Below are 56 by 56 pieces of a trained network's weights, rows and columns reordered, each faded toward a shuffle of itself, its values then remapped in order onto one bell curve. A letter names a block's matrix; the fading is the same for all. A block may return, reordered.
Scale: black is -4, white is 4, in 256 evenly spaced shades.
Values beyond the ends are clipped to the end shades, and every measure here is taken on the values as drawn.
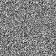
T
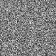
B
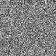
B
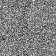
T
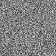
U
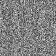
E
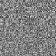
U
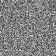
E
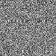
B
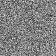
E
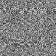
U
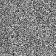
E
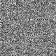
T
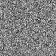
E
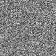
E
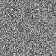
B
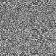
U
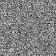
T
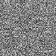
B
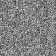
E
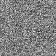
E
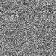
B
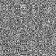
U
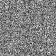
T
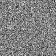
E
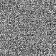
B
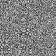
B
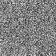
T
